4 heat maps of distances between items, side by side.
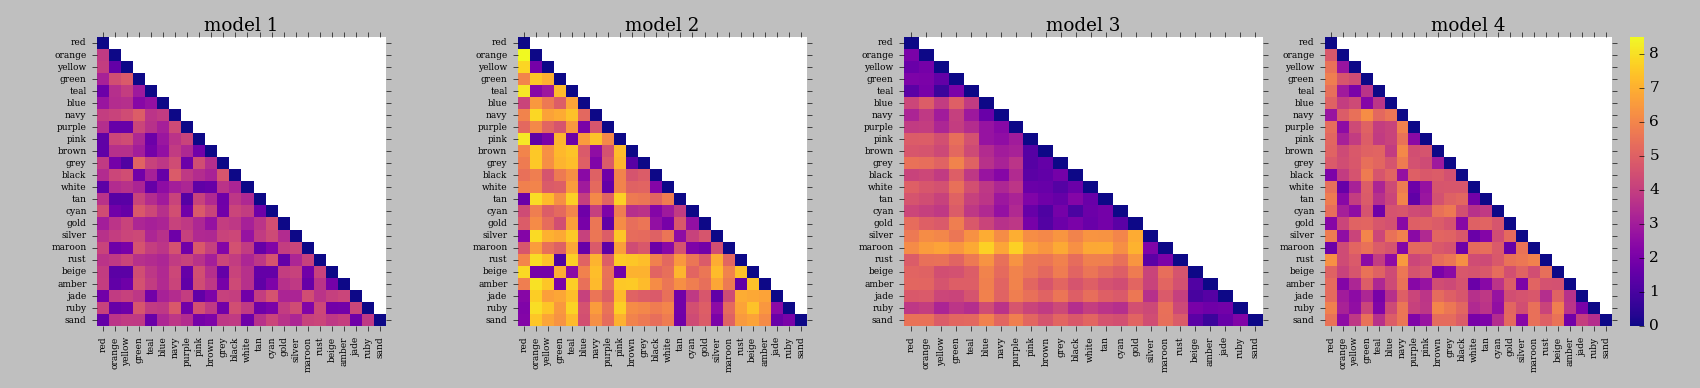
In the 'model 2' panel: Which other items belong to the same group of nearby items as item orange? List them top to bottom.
yellow, teal, pink, beige
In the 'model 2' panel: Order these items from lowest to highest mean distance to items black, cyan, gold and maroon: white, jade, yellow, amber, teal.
white, jade, yellow, amber, teal
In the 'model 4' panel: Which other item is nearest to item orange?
white
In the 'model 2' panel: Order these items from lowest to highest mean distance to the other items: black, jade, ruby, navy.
black, jade, ruby, navy
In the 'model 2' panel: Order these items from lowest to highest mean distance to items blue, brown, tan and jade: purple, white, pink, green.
purple, white, green, pink
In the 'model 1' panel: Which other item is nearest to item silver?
navy
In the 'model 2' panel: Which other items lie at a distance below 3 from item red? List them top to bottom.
tan, silver, jade, ruby, sand
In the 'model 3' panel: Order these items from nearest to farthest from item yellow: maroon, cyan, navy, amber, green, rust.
green, navy, cyan, amber, rust, maroon
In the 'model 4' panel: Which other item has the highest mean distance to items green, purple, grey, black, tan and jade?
navy
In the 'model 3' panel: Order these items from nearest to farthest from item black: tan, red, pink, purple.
pink, tan, purple, red
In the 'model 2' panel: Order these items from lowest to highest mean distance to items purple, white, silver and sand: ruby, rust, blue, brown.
blue, ruby, brown, rust
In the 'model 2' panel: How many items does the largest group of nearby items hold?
7
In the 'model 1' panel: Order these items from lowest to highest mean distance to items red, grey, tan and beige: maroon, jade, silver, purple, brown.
purple, maroon, brown, jade, silver
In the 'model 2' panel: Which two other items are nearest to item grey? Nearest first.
brown, navy
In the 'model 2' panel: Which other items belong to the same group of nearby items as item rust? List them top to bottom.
green, amber
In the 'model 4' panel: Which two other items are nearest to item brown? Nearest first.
beige, grey
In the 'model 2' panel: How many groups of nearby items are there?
5
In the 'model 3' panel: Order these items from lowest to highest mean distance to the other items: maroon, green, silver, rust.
green, rust, silver, maroon
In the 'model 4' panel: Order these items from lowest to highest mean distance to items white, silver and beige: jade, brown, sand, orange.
orange, sand, brown, jade
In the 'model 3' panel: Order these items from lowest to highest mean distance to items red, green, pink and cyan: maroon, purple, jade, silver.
purple, jade, silver, maroon
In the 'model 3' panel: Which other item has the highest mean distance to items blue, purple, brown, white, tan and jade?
maroon
